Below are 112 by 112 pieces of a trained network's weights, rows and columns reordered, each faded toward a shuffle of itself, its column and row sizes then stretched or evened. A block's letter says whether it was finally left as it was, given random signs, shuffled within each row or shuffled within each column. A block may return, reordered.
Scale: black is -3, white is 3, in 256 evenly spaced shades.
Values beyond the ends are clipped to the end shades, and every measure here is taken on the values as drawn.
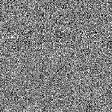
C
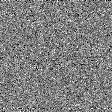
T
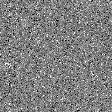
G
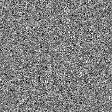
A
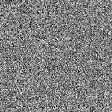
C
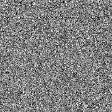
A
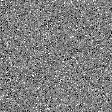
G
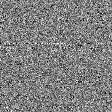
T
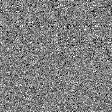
C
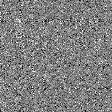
C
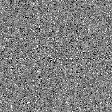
C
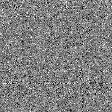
A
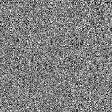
C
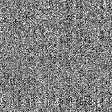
C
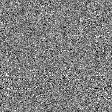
A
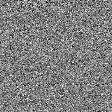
A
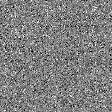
A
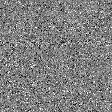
T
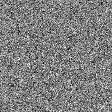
G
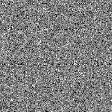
C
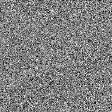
A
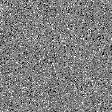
A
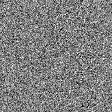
G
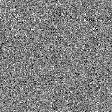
A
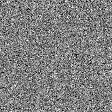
T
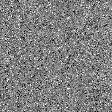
G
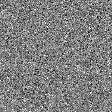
G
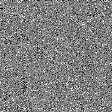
A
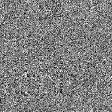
C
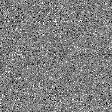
A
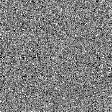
C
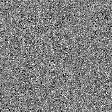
G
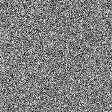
G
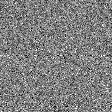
T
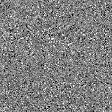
C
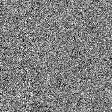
G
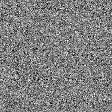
T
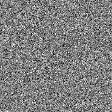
A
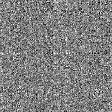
C
